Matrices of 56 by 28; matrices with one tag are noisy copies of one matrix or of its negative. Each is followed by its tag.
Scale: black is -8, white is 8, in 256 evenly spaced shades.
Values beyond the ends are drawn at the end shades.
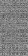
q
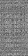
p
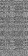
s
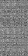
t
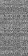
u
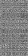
q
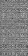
q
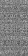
u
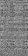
s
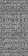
p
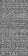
q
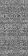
u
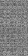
t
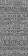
u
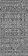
p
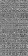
q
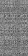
u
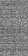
t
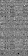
s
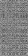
q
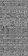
t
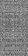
p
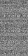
u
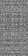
p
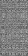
q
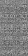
u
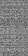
t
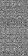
t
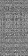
p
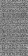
q
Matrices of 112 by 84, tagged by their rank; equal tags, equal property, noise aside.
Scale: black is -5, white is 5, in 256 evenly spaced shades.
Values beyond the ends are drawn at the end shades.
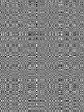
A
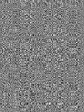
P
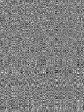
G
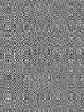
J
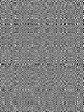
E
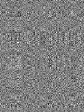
P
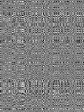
J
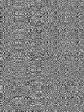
G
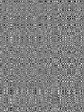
J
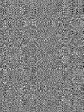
P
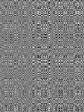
E
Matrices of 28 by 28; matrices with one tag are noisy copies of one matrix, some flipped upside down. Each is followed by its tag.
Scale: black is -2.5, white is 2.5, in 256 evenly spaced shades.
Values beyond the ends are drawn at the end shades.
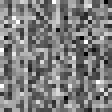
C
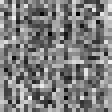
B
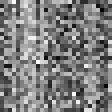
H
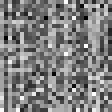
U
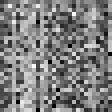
H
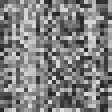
H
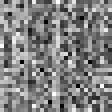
C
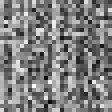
C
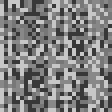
U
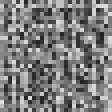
B
